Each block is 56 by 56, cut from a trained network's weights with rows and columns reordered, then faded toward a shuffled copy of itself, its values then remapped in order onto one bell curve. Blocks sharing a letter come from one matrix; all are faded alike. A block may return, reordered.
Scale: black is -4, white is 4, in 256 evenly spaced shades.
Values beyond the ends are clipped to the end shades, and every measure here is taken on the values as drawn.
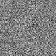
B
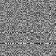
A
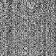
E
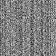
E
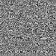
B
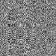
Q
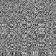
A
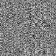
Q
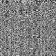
E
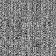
E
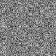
Q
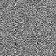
A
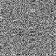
Q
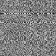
A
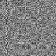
A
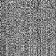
E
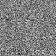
Q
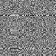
A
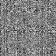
E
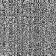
E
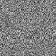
B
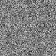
B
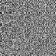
Q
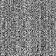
E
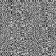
A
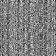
E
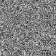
Q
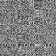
Q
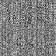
E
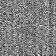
E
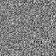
Q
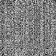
E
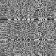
A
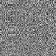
A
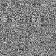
B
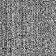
E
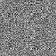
Q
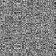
Q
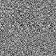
Q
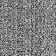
E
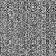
E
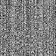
E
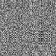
Q
